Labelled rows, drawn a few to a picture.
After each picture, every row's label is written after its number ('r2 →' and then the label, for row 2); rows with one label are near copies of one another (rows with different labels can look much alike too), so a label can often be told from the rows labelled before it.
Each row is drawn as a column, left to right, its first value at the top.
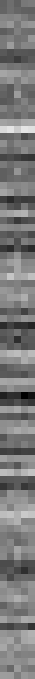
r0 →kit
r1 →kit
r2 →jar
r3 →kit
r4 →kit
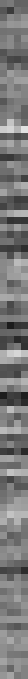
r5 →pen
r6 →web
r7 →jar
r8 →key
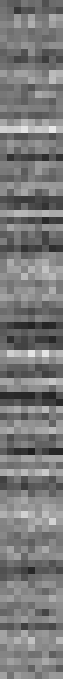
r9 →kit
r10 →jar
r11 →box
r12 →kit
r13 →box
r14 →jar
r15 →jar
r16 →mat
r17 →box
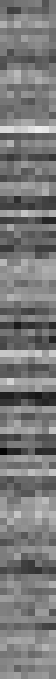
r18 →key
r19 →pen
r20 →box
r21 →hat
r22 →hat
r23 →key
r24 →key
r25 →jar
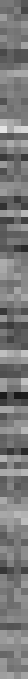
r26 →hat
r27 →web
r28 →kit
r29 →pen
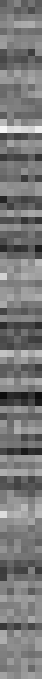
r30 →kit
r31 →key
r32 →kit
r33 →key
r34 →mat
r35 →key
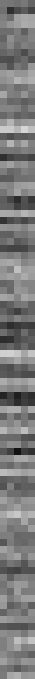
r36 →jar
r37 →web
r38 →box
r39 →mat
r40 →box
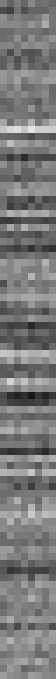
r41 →web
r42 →pen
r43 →key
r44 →pen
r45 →kit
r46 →pen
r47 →key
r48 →kit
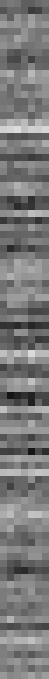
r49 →web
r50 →kit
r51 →hat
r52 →hat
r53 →box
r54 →web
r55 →web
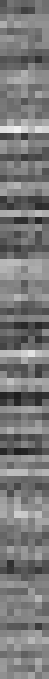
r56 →key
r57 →hat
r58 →key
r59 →web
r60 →box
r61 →jar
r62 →hat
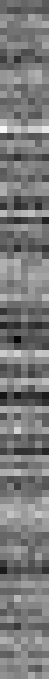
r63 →hat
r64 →web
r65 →jar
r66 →pen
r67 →mat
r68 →box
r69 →key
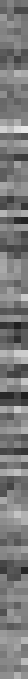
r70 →hat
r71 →kit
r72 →web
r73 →pen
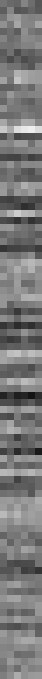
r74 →kit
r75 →jar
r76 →mat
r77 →hat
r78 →hat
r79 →key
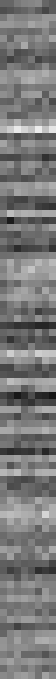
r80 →web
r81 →jar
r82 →kit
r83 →mat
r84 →mat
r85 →hat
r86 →box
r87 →hat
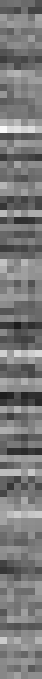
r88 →hat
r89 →kit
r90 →web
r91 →key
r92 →web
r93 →box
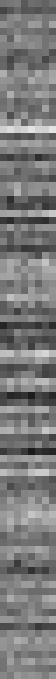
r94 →web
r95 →jar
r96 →hat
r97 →pen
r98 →key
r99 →web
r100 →jar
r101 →mat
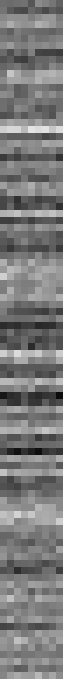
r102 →jar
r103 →mat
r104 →box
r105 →box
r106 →key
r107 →mat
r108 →mat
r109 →mat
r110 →pen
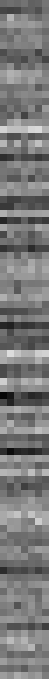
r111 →pen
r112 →box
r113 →web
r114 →box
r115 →key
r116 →pen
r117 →jar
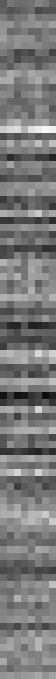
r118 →key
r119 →web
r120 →kit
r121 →pen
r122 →mat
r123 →web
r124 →kit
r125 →pen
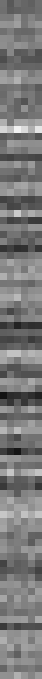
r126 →kit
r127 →key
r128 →mat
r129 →kit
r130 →jar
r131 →kit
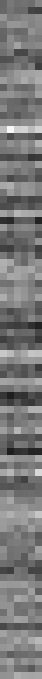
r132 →jar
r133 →key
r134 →mat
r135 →mat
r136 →box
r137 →web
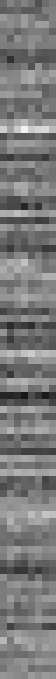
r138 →hat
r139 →jar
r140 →hat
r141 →hat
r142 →web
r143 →pen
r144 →kit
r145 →kit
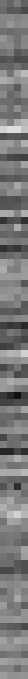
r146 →key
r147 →key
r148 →kit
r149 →web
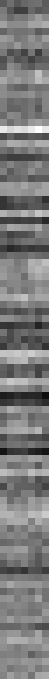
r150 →key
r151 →pen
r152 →pen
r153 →pen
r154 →key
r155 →mat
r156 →key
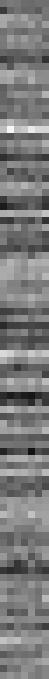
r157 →box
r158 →hat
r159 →hat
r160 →hat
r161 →key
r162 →hat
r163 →jar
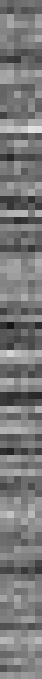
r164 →box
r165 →box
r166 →jar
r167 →pen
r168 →kit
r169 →hat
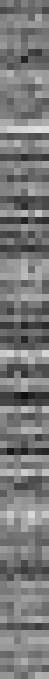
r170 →web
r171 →web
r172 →key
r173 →jar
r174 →kit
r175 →mat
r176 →web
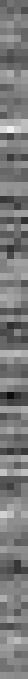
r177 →kit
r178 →kit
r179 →hat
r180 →web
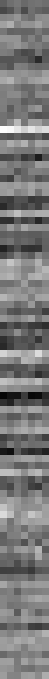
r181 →key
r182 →key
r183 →hat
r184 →pen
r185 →kit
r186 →jar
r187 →mat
